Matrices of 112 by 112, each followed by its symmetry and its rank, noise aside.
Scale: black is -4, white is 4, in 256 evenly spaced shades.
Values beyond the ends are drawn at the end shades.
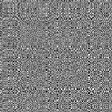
antisymmetric, rank four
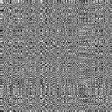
no symmetry, rank four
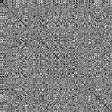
symmetric, rank six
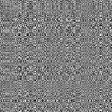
antisymmetric, rank four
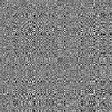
symmetric, rank four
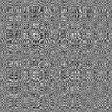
symmetric, rank four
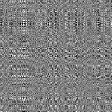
antisymmetric, rank four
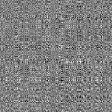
antisymmetric, rank six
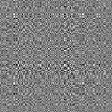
no symmetry, rank four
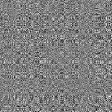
antisymmetric, rank six
